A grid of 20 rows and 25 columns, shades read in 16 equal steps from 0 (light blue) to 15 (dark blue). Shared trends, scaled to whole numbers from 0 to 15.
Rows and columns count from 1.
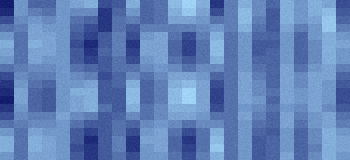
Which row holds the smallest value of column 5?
15
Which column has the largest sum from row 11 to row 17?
1
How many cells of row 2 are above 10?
3
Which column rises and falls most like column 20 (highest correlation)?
8
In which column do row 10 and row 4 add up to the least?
24
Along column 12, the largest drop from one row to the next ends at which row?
5
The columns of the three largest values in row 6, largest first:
7, 10, 14
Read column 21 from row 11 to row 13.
4 4 4
